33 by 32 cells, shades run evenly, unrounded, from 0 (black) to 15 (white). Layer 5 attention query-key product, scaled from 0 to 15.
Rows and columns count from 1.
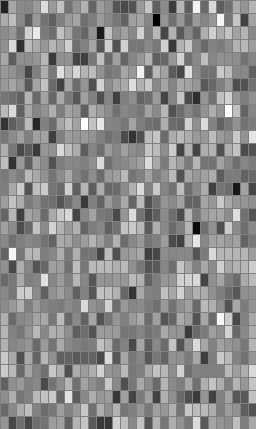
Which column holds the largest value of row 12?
8
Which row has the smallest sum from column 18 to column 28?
31
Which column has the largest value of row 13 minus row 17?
19
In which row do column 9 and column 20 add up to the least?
2
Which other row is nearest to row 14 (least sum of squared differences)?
32
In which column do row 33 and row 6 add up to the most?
18
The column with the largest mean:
29
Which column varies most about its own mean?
25
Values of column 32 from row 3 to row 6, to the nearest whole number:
8 9 8 6
